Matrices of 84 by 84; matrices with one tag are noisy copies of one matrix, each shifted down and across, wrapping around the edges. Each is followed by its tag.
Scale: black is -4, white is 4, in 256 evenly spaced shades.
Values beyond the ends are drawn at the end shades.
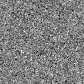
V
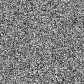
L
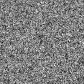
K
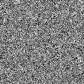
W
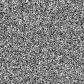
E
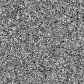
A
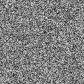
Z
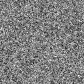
A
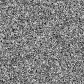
K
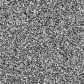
A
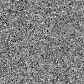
L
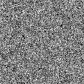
K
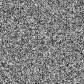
W
